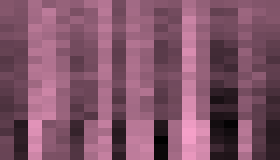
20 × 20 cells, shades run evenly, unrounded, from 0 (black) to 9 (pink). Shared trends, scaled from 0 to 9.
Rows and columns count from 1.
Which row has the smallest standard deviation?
1
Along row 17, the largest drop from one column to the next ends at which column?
16
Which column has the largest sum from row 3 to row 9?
14
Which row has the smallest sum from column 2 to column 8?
17
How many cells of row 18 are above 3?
13
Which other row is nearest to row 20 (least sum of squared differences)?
18
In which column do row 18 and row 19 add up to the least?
12
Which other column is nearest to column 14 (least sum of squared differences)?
3
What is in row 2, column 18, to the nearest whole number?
6
